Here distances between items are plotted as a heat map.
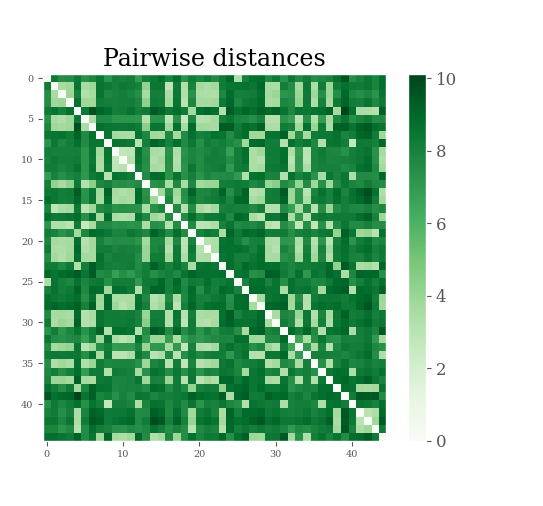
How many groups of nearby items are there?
6
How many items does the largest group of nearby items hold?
16
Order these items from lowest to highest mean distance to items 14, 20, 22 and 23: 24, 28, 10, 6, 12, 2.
2, 6, 10, 28, 12, 24
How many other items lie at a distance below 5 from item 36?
5
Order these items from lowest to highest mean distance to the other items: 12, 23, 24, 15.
15, 12, 23, 24
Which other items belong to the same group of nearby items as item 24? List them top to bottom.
39
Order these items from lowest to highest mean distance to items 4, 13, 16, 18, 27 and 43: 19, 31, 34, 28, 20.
20, 19, 34, 28, 31
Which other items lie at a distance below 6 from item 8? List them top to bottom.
12, 26, 31, 36, 40
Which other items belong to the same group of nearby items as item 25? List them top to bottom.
0
